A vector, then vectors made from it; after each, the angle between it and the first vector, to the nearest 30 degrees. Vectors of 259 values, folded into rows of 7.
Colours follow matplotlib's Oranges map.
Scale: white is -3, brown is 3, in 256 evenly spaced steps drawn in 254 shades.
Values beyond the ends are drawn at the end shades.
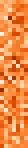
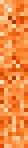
30 degrees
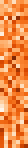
60 degrees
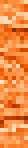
60 degrees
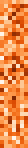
30 degrees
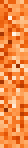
150 degrees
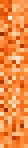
150 degrees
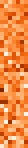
60 degrees
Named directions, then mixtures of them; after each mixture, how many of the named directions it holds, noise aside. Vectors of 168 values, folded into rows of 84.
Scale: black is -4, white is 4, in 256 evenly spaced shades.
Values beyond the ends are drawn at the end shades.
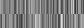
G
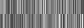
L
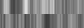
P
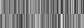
one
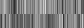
three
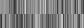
three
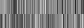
three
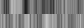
one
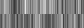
three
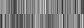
three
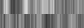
one
